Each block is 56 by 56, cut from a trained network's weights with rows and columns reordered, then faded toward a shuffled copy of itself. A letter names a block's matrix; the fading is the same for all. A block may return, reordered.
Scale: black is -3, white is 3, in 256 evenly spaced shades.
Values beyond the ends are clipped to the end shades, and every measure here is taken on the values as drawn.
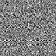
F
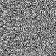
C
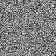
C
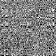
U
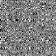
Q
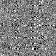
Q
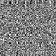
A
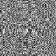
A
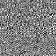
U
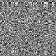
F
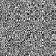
A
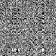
U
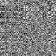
A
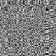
A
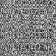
U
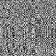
A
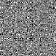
Q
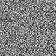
C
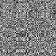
A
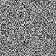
C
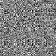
A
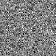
Q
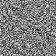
C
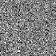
Q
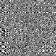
Q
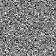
Q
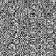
A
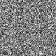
C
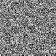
C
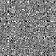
Q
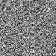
C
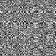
F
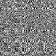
U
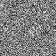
C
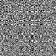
U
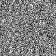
C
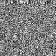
C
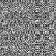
U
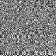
F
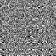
U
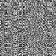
U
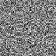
C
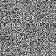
C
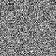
C
